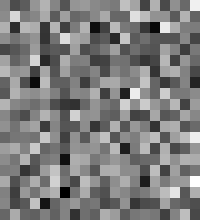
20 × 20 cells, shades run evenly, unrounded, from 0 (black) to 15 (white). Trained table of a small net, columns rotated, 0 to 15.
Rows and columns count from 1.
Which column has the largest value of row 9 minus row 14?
14
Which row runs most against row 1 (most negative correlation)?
7
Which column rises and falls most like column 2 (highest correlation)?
15
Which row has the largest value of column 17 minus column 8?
3
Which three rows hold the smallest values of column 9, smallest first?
8, 5, 13
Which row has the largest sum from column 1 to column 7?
2
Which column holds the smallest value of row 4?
12
